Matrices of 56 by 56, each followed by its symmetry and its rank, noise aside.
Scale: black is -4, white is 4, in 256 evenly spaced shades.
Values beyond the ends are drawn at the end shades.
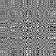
antisymmetric, rank two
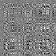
antisymmetric, rank four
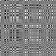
no symmetry, rank two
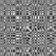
symmetric, rank two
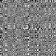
no symmetry, rank four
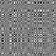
symmetric, rank two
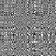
no symmetry, rank four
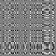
antisymmetric, rank two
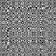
symmetric, rank four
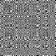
no symmetry, rank four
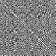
symmetric, rank four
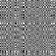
no symmetry, rank two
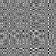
no symmetry, rank two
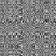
no symmetry, rank four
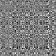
no symmetry, rank three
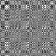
symmetric, rank two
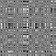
antisymmetric, rank two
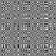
antisymmetric, rank two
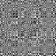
symmetric, rank four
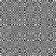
symmetric, rank two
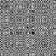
symmetric, rank four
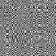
no symmetry, rank four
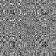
symmetric, rank four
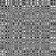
no symmetry, rank two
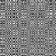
no symmetry, rank two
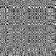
no symmetry, rank three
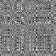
no symmetry, rank three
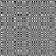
antisymmetric, rank two
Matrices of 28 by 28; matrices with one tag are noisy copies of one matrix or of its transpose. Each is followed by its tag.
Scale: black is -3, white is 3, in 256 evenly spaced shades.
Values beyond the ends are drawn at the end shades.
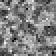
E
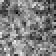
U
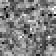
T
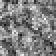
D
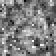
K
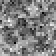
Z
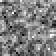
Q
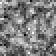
K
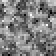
D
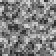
Q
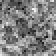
Z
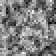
K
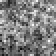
U
